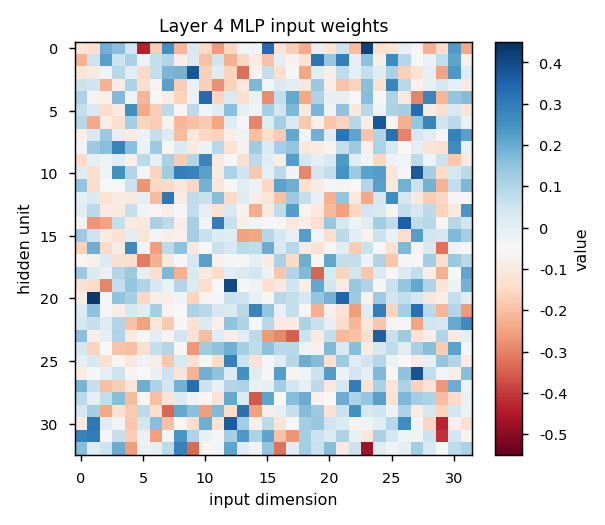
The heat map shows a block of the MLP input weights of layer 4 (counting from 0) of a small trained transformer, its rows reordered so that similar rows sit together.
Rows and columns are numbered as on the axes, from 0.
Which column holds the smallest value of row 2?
13
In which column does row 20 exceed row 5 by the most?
1
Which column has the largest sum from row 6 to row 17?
24
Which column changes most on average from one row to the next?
27
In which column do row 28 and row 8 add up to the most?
3
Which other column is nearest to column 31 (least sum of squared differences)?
28
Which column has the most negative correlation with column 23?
18
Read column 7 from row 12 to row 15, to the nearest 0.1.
0.3 -0.1 0.1 -0.1
